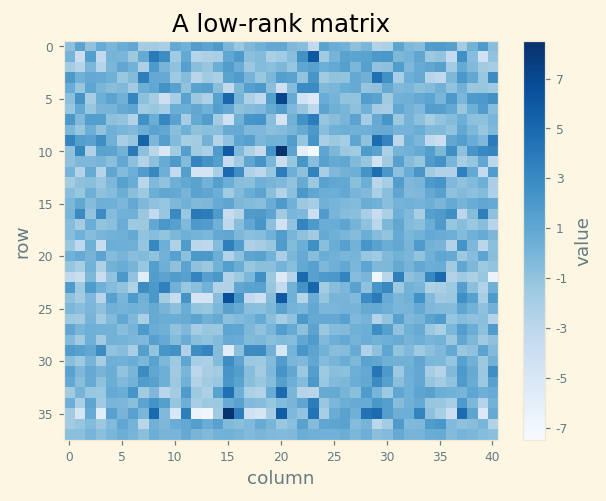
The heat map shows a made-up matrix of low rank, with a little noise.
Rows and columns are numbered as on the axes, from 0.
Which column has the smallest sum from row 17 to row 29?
1
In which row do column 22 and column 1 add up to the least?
35
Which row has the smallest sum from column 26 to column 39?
29
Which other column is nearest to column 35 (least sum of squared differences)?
34
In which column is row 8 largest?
23
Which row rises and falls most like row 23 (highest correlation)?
7
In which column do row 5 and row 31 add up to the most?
20
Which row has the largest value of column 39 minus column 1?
22
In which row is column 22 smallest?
10
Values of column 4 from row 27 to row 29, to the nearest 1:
0 0 -1
